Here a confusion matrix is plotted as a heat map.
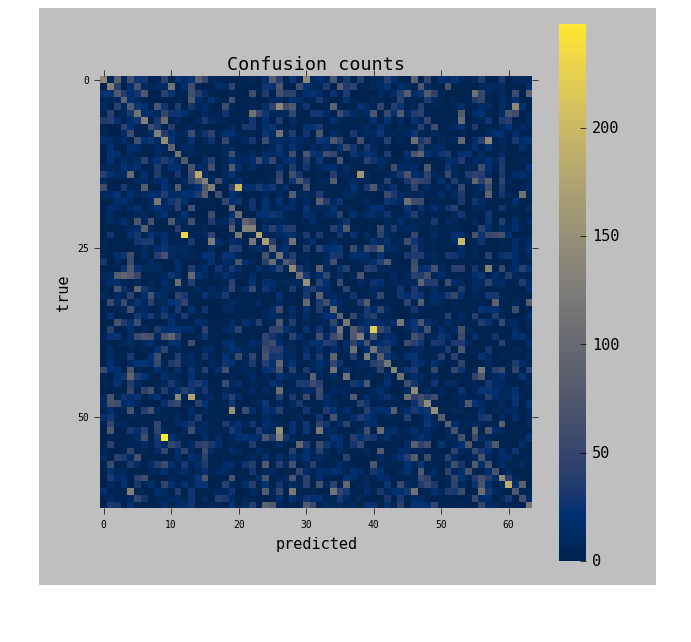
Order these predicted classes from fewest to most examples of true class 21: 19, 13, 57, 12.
12, 57, 19, 13
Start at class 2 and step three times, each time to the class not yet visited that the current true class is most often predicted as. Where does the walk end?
39
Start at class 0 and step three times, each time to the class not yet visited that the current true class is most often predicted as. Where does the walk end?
47
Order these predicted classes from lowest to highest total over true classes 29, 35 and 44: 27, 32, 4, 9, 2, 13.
27, 32, 9, 2, 13, 4
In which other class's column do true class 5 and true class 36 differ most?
22
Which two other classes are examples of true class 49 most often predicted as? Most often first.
19, 43
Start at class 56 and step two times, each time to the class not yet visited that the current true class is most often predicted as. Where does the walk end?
26
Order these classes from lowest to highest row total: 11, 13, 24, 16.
13, 11, 24, 16
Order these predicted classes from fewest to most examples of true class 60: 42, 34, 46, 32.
46, 42, 34, 32
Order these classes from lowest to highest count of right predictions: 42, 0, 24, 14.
42, 0, 24, 14
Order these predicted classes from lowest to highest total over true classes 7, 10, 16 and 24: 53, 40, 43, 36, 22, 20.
43, 36, 40, 22, 20, 53
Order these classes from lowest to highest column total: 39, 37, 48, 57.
37, 39, 48, 57
